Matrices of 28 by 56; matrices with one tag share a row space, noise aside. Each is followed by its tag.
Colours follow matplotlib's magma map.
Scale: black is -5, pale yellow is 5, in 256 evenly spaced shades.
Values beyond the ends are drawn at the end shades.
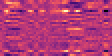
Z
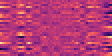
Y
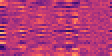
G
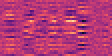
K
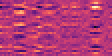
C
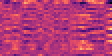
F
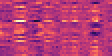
C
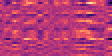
F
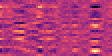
C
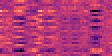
C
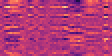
Z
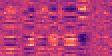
K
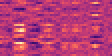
C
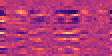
G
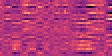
F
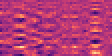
C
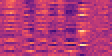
K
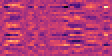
Z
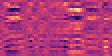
Z
